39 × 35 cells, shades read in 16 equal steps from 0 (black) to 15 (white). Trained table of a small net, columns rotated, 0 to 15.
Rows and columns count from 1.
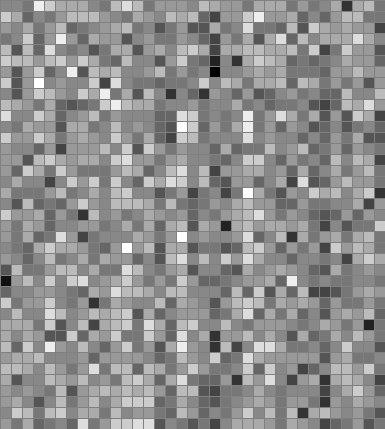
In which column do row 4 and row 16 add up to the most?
6
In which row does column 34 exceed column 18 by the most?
18
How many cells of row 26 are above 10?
7
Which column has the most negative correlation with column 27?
28
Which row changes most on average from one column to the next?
32
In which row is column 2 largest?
38
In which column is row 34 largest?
9
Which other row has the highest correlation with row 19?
39
